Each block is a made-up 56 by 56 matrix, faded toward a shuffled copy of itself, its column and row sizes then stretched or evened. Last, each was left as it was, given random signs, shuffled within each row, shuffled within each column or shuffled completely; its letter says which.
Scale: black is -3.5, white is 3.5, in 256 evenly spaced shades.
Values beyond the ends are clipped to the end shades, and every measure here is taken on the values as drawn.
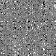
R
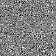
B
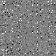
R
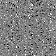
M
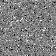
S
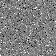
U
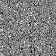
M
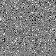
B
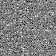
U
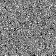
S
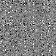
B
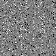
M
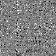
B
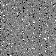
M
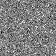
U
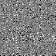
B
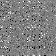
R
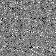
S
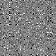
R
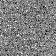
U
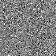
M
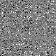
R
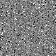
M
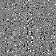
R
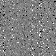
M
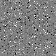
M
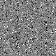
M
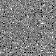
B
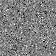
U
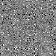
R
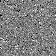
U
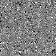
B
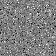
U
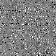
B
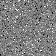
U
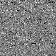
S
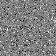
S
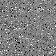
S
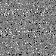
S
